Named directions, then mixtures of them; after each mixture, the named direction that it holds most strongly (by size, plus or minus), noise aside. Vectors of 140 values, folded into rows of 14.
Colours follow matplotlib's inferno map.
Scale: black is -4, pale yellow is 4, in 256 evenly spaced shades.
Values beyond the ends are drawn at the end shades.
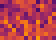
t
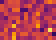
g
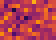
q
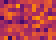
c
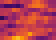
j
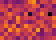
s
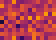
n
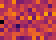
n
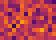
g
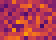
t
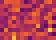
g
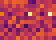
s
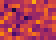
q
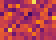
q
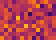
s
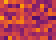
c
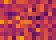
n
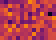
s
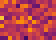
c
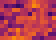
j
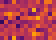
n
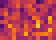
t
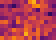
j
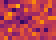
c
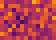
q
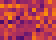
n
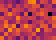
s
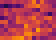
j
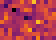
q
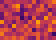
g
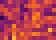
g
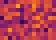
c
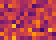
g
